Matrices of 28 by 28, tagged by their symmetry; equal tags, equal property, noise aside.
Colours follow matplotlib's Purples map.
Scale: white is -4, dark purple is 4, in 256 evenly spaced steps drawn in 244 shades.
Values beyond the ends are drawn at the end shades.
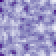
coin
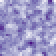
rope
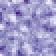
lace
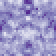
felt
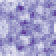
coin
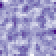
lace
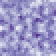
coin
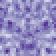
felt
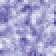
rope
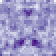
felt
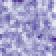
rope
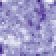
lace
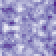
coin
